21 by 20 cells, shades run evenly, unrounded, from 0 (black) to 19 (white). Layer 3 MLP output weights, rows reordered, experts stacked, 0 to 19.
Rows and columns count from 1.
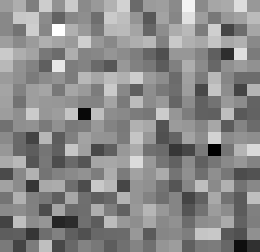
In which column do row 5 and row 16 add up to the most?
1
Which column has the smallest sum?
19
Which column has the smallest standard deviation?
12
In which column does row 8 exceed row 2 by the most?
17
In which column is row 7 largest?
11
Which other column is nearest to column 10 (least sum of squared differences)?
2
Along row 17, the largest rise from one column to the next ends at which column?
20
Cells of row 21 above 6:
16
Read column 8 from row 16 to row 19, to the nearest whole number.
15 7 13 7
